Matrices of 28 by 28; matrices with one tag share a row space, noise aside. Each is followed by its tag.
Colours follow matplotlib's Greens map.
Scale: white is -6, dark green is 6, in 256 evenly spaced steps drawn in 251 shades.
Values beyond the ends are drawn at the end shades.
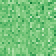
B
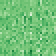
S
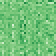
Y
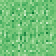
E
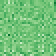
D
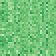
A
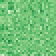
A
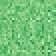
B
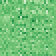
E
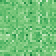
S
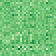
E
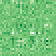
E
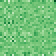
D
